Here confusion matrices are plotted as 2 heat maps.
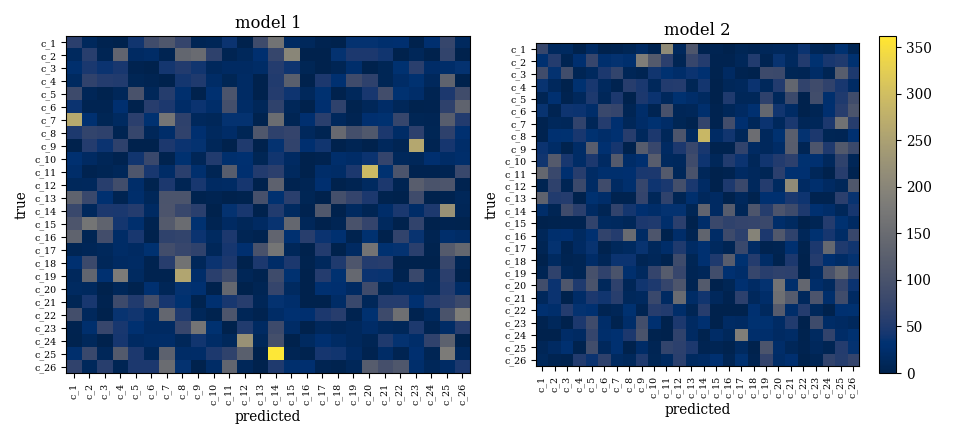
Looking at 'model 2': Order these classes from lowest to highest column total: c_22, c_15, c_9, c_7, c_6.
c_15, c_22, c_6, c_7, c_9
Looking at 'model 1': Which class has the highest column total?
c_14
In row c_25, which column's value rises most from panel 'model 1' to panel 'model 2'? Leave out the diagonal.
c_19
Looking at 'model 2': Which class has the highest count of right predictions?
c_20
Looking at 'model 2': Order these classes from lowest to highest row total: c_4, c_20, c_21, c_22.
c_22, c_4, c_21, c_20
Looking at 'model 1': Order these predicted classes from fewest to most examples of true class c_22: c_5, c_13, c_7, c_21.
c_13, c_5, c_21, c_7
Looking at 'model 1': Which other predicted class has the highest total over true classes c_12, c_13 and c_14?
c_25
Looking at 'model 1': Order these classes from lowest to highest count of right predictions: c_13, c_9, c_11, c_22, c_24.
c_9, c_24, c_13, c_11, c_22
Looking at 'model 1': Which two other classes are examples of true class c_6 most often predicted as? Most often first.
c_26, c_11
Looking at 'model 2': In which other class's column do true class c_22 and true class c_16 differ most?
c_18
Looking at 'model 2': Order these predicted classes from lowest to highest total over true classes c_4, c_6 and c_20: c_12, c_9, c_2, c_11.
c_2, c_9, c_12, c_11
